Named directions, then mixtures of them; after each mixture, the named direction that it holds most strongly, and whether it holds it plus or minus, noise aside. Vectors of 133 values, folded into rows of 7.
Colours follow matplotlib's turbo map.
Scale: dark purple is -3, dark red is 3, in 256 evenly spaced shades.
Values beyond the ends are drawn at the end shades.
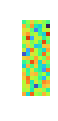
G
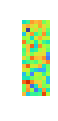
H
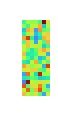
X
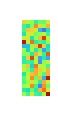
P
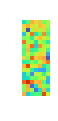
H, plus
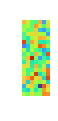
P, plus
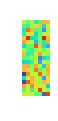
X, plus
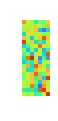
P, plus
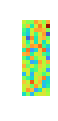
G, minus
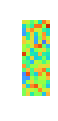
G, minus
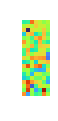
H, plus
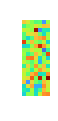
P, plus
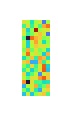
X, minus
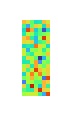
P, plus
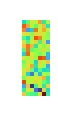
H, plus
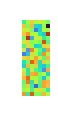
G, plus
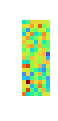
H, plus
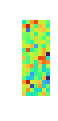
H, plus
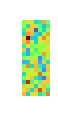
X, plus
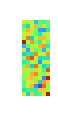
P, plus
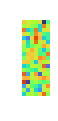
X, minus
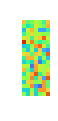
P, plus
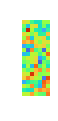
P, plus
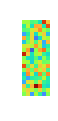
G, minus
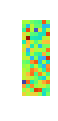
X, plus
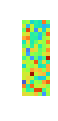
H, minus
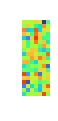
X, minus
